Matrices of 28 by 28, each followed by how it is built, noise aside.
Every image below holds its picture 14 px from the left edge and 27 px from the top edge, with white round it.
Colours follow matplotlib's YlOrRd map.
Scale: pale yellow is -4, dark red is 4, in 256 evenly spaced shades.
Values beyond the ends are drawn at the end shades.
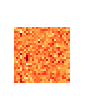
uneven columns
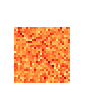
diagonal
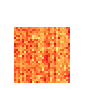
blocks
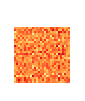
low rank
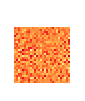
low rank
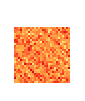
Toeplitz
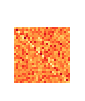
diagonal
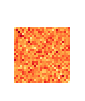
diagonal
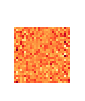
uneven columns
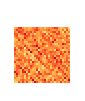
Toeplitz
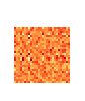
low rank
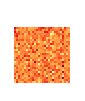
uneven columns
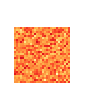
blocks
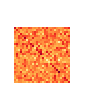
diagonal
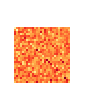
diagonal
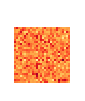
low rank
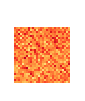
Toeplitz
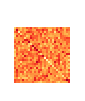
diagonal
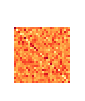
diagonal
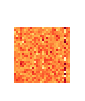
uneven columns
